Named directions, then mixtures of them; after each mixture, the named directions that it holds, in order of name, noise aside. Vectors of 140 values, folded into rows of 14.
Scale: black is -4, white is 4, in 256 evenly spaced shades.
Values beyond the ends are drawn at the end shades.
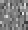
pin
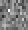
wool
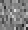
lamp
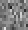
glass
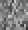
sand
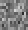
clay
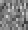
pin, wool.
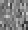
pin, sand.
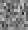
clay, pin, wool.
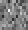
wool.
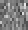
pin.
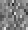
glass, sand.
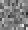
clay, lamp, sand.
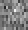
clay, glass, lamp.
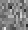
glass.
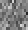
sand.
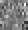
pin.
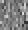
pin.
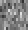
glass, wool.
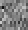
clay, pin.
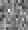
wool.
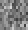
glass, sand.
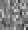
lamp, pin, wool.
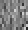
lamp, pin.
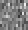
pin.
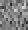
clay, lamp, pin.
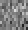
clay, lamp, pin.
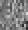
pin, sand, wool.
